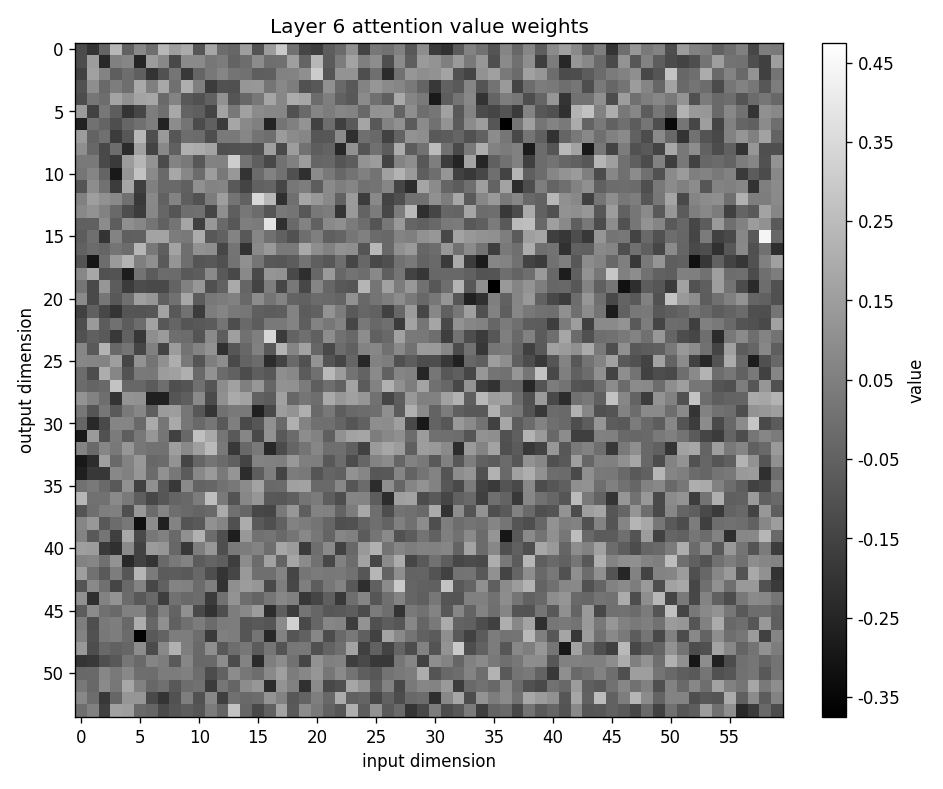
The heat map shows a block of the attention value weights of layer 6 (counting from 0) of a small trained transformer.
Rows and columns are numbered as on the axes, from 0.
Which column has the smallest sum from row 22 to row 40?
54
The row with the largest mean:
12
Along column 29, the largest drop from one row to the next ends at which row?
30
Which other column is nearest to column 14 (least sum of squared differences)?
48
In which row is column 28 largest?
13
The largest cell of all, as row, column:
15, 58
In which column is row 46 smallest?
39
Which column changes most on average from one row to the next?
16
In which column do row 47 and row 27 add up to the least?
5
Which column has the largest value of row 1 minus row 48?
20
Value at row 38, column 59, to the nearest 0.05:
0.15
